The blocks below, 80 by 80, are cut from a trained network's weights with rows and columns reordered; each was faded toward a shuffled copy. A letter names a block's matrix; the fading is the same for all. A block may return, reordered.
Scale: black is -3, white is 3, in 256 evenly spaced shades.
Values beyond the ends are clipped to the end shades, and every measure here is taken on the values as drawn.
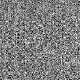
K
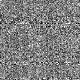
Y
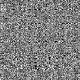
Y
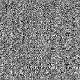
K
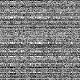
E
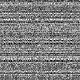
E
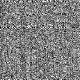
Y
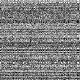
E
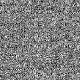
K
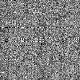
Y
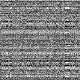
E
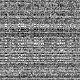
E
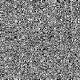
K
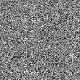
K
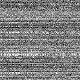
E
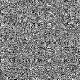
K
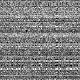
E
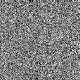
K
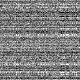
E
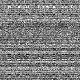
E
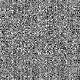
Y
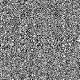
K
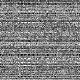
E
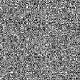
K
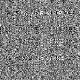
Y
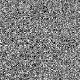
K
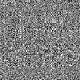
K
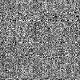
Y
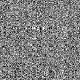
Y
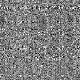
Y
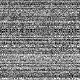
E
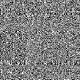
Y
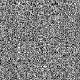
K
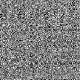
Y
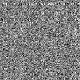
K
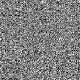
K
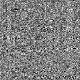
Y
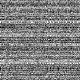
E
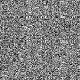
K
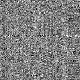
Y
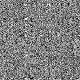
K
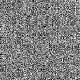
K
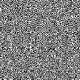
K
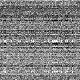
E
